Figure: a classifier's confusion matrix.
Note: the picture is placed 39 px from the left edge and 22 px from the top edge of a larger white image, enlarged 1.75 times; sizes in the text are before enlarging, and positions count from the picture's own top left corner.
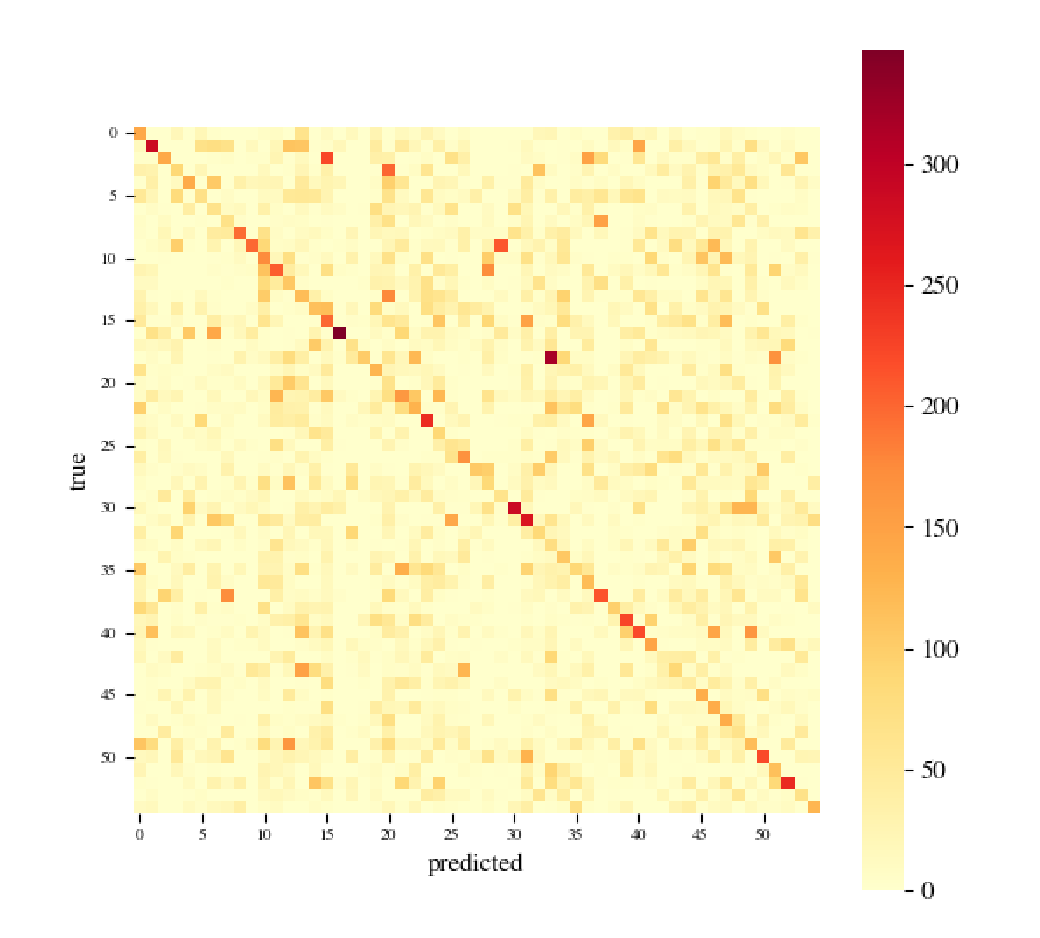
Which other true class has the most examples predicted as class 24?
21
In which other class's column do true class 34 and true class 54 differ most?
51
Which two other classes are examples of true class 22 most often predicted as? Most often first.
33, 0
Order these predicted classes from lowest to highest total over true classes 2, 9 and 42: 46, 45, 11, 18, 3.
18, 11, 45, 3, 46
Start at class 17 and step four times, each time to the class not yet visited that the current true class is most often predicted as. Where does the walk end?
25
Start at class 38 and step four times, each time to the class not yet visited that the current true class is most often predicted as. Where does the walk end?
12
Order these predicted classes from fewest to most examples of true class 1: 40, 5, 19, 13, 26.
26, 19, 5, 13, 40
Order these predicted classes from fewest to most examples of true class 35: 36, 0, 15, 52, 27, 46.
27, 15, 52, 36, 46, 0
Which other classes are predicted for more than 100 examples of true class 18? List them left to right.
22, 33, 51
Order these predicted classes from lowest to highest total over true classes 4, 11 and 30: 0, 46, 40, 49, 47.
0, 40, 47, 46, 49
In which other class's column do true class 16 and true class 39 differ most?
6
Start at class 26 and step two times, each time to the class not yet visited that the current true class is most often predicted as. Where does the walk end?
44
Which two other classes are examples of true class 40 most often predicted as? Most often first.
49, 46
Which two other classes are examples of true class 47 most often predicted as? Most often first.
20, 48
